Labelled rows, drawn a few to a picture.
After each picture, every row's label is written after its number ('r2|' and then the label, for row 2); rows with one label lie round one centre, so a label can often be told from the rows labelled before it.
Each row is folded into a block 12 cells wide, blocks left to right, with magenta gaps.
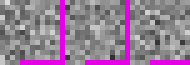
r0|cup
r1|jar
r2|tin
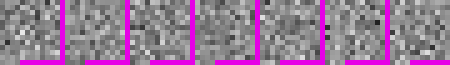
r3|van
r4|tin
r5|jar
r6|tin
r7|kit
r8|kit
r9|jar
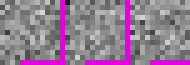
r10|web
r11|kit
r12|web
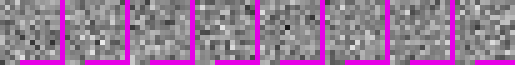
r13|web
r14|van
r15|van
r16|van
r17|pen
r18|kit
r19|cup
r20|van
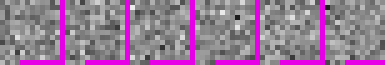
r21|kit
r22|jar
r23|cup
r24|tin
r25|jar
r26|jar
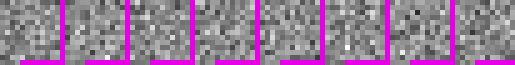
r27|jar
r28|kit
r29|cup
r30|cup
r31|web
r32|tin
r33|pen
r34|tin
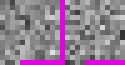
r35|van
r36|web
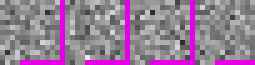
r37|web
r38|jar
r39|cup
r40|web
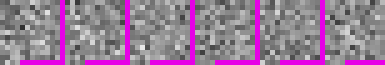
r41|jar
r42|van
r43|pen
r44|kit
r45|tin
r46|cup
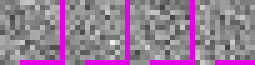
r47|jar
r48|tin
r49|tin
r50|van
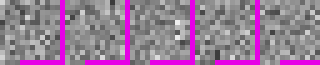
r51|cup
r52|cup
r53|van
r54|cup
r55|pen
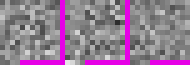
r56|van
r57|kit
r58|van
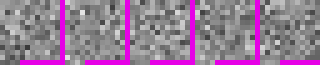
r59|cup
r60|cup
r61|van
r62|pen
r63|web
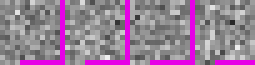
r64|cup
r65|kit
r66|tin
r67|kit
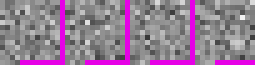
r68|tin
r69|tin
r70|jar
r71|web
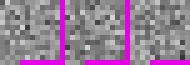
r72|pen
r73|tin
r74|jar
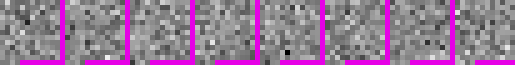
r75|van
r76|kit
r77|web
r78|web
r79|kit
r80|cup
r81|kit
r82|pen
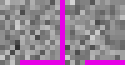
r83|cup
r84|cup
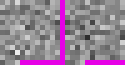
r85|cup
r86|web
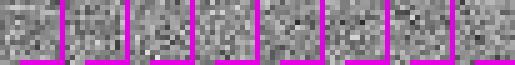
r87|kit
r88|jar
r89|cup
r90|tin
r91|cup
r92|pen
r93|pen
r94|web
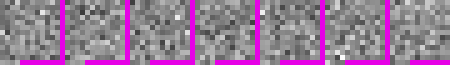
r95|tin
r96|jar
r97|van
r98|pen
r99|pen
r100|pen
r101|web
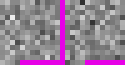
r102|van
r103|jar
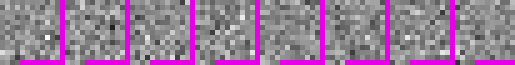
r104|van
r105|kit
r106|kit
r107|van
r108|pen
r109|jar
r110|van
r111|web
